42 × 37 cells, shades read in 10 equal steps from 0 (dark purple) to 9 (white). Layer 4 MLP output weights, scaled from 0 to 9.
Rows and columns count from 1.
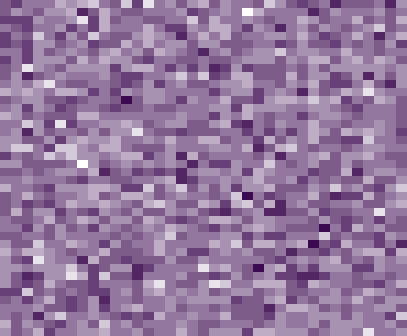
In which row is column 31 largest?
24
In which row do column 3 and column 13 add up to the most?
9
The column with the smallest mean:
3
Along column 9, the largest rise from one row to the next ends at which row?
5
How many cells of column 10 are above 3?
29
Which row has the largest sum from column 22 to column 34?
42
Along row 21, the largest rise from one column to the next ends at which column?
8
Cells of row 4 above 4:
11
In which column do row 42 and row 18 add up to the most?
34
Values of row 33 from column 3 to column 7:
2 8 5 4 4
